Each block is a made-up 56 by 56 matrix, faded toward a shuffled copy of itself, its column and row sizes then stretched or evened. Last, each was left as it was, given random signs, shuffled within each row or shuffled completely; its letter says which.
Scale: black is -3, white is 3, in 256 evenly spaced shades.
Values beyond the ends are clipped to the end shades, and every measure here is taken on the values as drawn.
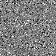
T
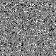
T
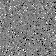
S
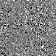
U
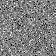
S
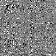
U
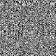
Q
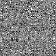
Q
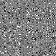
Q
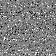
T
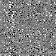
U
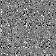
U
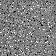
S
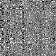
Q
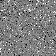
S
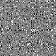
Q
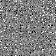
U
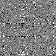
Q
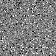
T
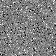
S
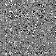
U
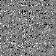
U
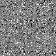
U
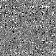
U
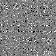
U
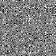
Q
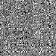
Q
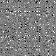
Q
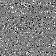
T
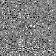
Q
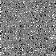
Q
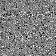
T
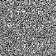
U
